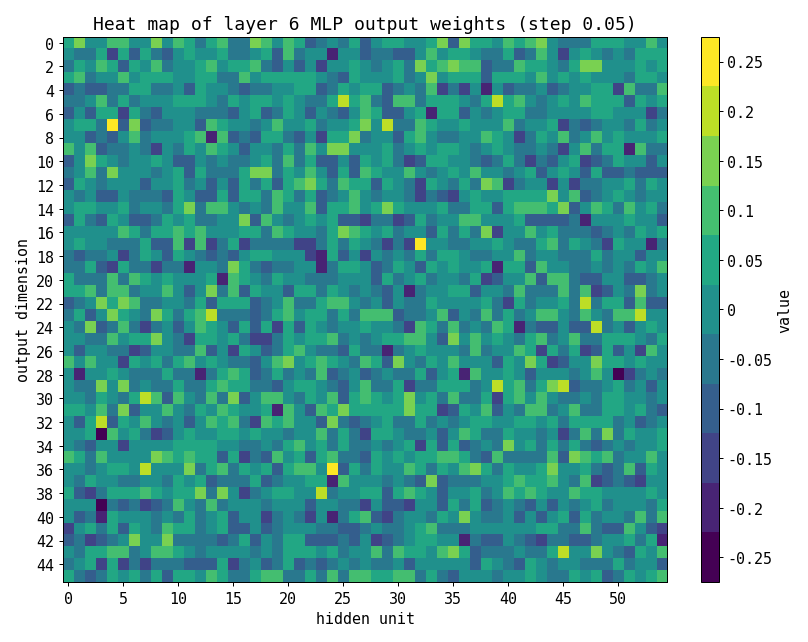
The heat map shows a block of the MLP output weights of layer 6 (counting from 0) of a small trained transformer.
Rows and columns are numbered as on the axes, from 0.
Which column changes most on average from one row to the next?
5
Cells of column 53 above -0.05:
28
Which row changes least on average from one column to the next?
3
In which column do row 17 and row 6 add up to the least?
53
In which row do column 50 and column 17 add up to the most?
0
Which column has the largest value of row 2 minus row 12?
32
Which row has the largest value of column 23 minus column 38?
38
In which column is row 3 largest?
33
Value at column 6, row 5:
-0.05
